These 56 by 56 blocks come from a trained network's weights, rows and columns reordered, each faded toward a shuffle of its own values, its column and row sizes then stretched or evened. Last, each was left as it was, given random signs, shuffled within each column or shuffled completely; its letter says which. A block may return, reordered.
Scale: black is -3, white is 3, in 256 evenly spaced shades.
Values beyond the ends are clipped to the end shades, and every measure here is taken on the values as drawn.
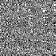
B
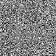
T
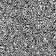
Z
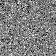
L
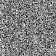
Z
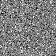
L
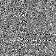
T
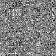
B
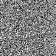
Z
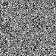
T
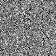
Z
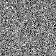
T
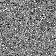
L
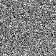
Z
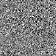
B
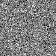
Z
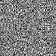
B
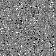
Z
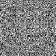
B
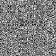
B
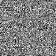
T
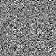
B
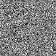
T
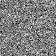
L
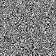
T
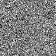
Z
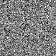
Z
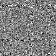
T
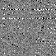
B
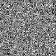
T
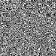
B
